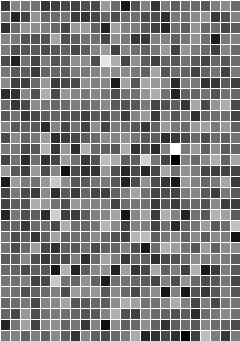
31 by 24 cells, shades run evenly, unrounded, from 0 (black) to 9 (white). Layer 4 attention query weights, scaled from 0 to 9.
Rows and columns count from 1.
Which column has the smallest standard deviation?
10
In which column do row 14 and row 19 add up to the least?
16
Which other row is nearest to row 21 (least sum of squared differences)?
15
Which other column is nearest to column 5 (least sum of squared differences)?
9
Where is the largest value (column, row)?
18, 14
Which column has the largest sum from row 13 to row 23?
11
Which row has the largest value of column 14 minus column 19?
31
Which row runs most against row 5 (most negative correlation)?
3
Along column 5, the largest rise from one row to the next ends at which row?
13
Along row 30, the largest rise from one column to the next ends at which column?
12
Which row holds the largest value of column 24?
21
